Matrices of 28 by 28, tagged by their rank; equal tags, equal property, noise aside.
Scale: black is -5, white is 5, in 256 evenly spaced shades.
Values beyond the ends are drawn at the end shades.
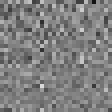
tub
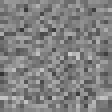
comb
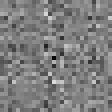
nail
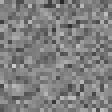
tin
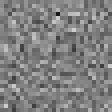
tin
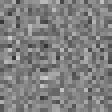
tub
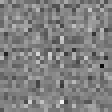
comb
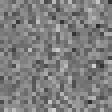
tin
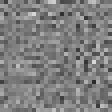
tin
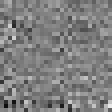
nail
